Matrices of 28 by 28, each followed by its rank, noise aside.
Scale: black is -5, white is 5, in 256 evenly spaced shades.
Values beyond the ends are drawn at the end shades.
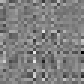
three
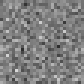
eight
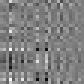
two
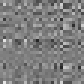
three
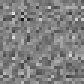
four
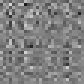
three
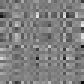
two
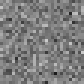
six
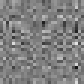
three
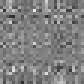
three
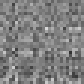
three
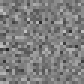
six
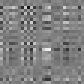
two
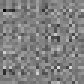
four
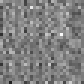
four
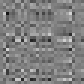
two
